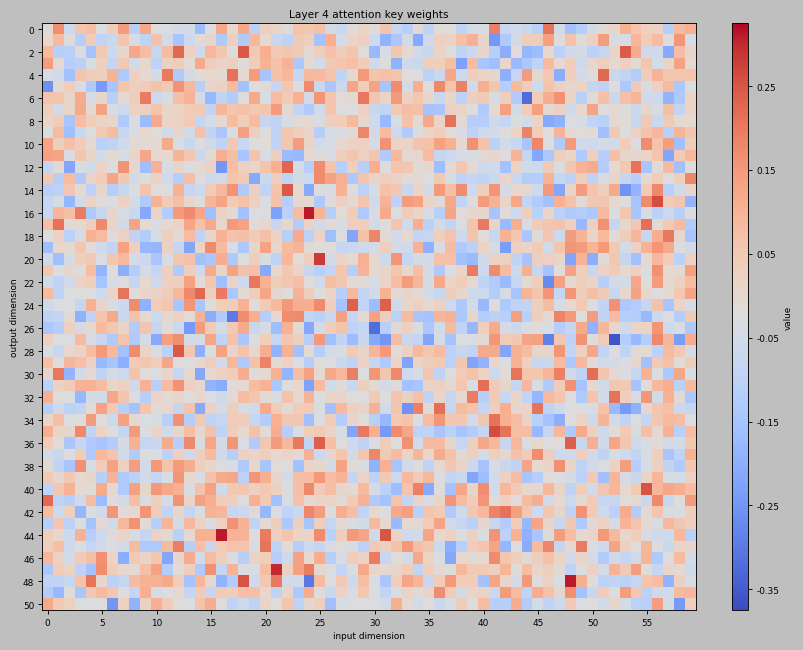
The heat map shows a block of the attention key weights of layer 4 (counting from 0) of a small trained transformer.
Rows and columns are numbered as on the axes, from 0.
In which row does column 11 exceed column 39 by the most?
29
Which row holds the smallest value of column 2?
12
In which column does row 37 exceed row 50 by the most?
6
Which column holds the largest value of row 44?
16
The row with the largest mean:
40
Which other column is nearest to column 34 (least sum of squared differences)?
55
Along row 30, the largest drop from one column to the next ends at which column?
2
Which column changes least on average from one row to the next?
27
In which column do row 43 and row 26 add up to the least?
24
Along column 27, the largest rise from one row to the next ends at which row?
25
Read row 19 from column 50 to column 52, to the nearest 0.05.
0.1 0.15 0.05
